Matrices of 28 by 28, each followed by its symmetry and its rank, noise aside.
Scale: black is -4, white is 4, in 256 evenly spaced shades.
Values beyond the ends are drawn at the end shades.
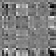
no symmetry, rank two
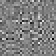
no symmetry, rank four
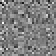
antisymmetric, rank four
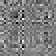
no symmetry, rank three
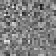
antisymmetric, rank four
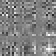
no symmetry, rank three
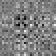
symmetric, rank two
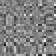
no symmetry, rank three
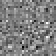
antisymmetric, rank four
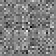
antisymmetric, rank four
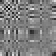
symmetric, rank two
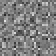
symmetric, rank four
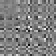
antisymmetric, rank two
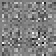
symmetric, rank three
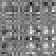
no symmetry, rank three
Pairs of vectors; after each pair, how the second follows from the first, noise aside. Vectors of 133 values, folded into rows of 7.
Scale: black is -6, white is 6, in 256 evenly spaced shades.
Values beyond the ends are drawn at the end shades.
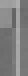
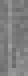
reversed, shrunk.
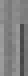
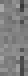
wrapped around, partly zeroed.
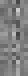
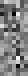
wrapped around, negated, scaled up.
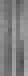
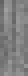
reversed, negated, shrunk.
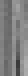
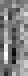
wrapped around, negated, scaled up.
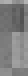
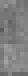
reversed, negated, shrunk.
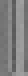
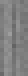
reversed, shrunk.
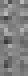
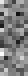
wrapped around, negated, scaled up.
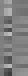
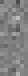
wrapped around, partly zeroed.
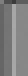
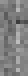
wrapped around, partly zeroed.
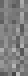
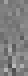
wrapped around, partly zeroed.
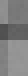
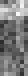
wrapped around, negated, scaled up.
